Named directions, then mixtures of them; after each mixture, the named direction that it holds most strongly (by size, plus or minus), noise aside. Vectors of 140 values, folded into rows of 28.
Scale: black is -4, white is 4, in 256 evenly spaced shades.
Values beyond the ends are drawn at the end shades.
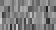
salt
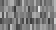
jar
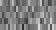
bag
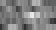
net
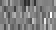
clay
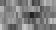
net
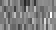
clay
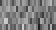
bag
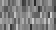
jar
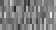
clay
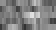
net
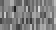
jar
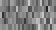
bag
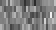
clay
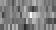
net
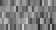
bag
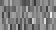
clay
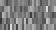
salt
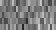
bag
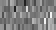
clay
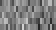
bag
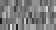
salt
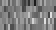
clay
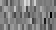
clay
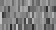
salt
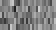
jar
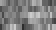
net
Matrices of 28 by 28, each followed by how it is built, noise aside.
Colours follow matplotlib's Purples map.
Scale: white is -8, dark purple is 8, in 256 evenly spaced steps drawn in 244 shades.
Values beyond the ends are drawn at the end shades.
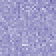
uneven rows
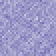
Hankel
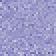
uneven rows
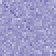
diagonal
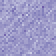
Hankel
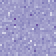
sparse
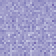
repeating columns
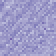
Hankel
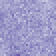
smooth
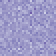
low rank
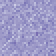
Hankel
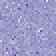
sparse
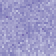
smooth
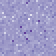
sparse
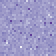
sparse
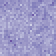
smooth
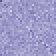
diagonal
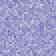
noise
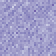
Hankel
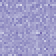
low rank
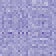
low rank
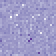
sparse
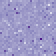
sparse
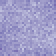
smooth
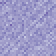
Hankel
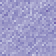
Hankel
